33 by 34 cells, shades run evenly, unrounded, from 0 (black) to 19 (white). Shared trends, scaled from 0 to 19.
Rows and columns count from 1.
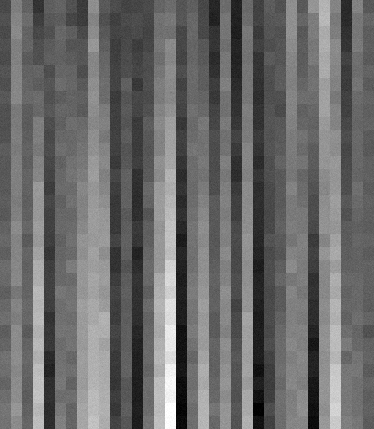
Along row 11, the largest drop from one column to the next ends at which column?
17
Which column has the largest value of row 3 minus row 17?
29
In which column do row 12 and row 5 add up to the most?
30
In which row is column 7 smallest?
2
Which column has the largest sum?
16
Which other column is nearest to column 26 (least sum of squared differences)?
1
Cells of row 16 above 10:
8
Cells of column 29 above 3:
25
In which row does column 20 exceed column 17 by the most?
32
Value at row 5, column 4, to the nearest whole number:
6
